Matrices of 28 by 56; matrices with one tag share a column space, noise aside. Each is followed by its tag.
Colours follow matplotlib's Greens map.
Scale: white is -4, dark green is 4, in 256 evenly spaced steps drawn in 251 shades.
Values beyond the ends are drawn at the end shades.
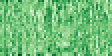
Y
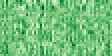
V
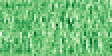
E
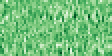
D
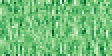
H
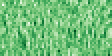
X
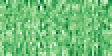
V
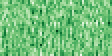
X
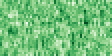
X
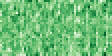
Y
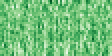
V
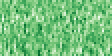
D
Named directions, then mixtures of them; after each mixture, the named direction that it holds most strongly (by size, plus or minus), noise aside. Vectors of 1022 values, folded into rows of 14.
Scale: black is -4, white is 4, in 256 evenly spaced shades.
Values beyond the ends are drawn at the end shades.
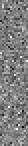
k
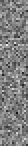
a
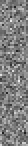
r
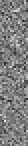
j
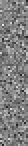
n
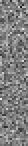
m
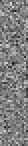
j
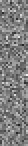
a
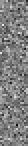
n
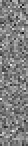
m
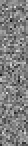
r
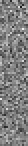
m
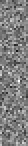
r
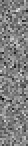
j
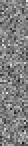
r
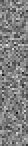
a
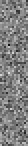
r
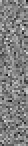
n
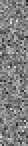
n
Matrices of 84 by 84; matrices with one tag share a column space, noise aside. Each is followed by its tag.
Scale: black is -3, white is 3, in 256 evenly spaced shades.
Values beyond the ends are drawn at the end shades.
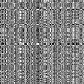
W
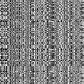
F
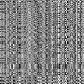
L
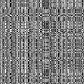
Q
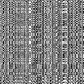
L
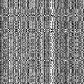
Q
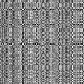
W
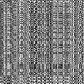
L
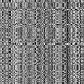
W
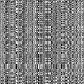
L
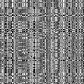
Q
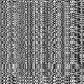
L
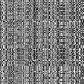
F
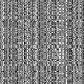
F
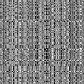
F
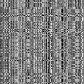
Q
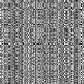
W
